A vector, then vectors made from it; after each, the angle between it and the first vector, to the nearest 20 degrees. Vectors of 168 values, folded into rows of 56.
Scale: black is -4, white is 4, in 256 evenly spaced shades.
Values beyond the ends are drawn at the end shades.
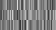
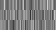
100 degrees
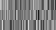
100 degrees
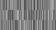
120 degrees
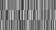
60 degrees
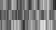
100 degrees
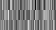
80 degrees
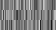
60 degrees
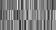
20 degrees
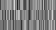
120 degrees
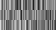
120 degrees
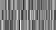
100 degrees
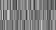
80 degrees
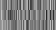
120 degrees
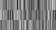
160 degrees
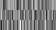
120 degrees
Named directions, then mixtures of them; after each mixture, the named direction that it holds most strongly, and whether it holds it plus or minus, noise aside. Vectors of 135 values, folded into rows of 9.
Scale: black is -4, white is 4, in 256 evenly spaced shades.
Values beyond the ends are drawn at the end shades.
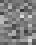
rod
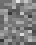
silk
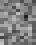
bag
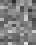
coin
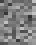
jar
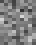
rod, plus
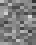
jar, minus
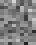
coin, minus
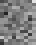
jar, plus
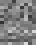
coin, plus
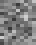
bag, minus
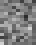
bag, plus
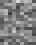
silk, plus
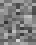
jar, minus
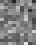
coin, plus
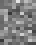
silk, plus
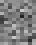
rod, minus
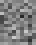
rod, minus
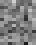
coin, minus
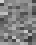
jar, minus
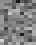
silk, minus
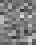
rod, plus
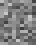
jar, minus
